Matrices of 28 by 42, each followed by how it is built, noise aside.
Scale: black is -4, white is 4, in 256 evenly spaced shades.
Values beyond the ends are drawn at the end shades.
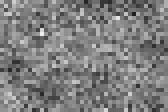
smooth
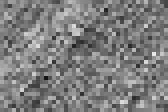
Hankel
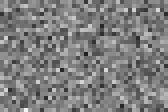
repeating rows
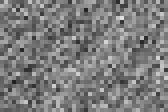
Hankel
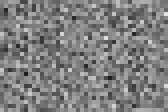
repeating rows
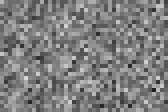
repeating rows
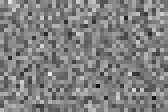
repeating columns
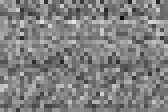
repeating columns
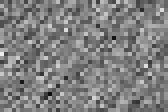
Hankel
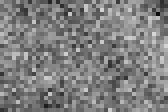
smooth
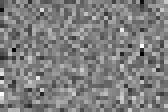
uneven columns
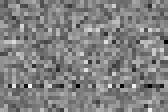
uneven rows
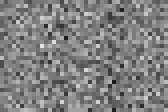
repeating rows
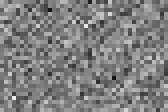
Hankel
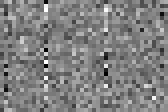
uneven columns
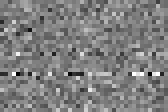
uneven rows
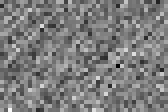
Hankel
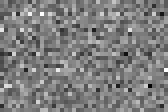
uneven rows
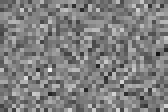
repeating columns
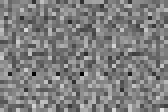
repeating columns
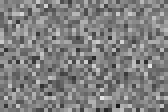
repeating columns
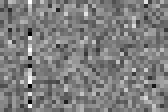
uneven columns
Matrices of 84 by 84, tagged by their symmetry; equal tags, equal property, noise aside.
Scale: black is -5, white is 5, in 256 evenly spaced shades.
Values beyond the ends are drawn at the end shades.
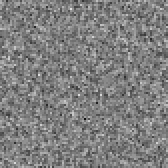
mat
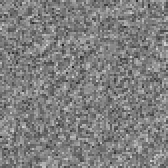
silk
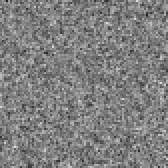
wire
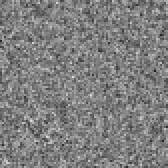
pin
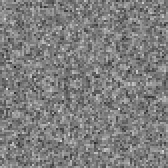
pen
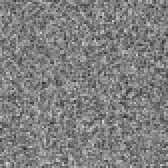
wire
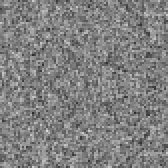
pen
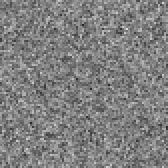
mat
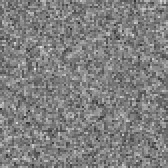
mat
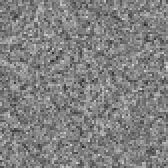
silk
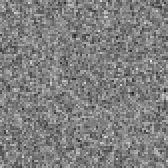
pin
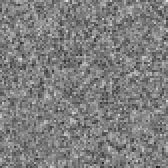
pin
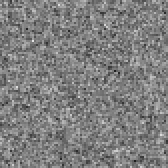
wire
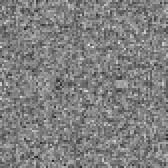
pen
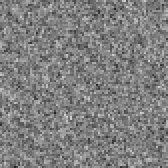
wire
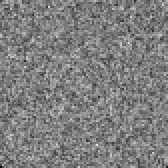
pin
